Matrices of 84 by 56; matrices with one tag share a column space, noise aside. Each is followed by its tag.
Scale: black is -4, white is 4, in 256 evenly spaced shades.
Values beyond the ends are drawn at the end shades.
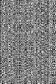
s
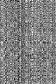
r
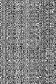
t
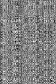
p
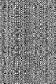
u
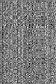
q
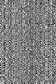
s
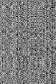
u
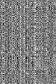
u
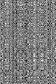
t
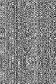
u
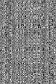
q
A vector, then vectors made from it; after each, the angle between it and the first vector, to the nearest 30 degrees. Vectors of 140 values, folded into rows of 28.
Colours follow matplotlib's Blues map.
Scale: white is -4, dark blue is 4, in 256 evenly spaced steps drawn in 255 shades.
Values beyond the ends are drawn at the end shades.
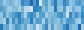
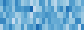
150 degrees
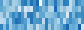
30 degrees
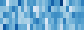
90 degrees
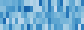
150 degrees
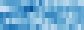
120 degrees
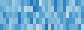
30 degrees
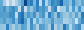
60 degrees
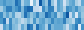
150 degrees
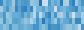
120 degrees
